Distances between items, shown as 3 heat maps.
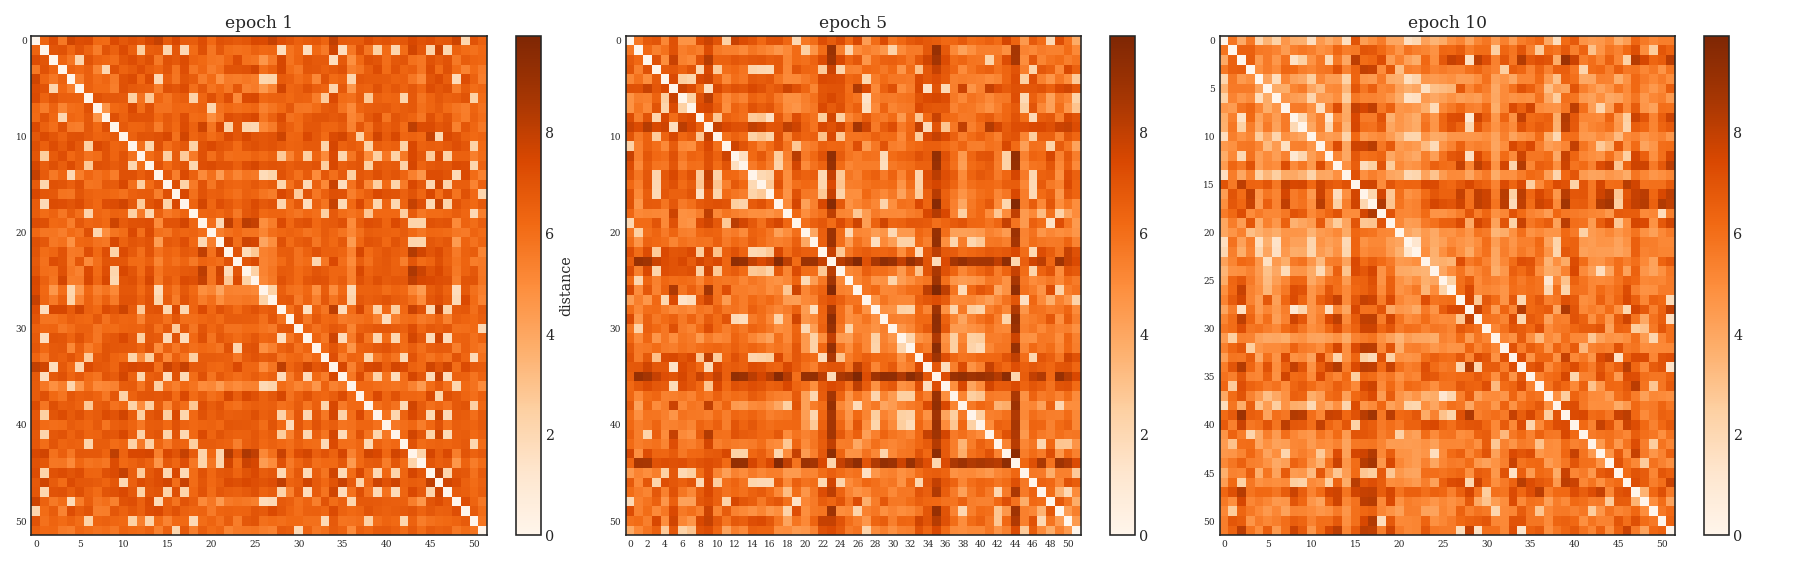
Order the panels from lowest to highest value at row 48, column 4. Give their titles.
epoch 1, epoch 5, epoch 10
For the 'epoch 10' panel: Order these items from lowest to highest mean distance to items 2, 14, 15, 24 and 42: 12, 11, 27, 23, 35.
12, 11, 23, 35, 27
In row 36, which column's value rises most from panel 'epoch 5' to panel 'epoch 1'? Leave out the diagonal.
34
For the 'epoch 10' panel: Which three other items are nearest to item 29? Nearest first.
51, 34, 27
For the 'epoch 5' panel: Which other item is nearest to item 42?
47
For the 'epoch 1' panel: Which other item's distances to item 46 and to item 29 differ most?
40
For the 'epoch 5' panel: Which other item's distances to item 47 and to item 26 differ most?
50
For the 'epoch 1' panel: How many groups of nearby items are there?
13
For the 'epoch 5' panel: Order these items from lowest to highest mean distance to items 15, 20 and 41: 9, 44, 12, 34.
12, 34, 9, 44
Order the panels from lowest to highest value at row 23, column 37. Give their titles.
epoch 10, epoch 1, epoch 5
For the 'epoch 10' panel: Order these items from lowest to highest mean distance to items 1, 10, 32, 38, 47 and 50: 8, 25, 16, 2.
25, 8, 2, 16
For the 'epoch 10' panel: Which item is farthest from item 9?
39
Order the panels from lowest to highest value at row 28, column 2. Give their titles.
epoch 10, epoch 5, epoch 1
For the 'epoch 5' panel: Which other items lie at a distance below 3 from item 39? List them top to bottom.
21, 28, 31, 32, 37, 40
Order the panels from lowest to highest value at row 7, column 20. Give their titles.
epoch 1, epoch 10, epoch 5
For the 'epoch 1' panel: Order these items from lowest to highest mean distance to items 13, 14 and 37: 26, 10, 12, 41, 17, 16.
26, 10, 16, 12, 41, 17
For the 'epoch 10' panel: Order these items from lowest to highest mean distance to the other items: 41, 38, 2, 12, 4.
4, 38, 12, 41, 2
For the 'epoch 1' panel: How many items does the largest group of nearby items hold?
11
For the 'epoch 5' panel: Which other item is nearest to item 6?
27
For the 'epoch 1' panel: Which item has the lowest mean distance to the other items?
36
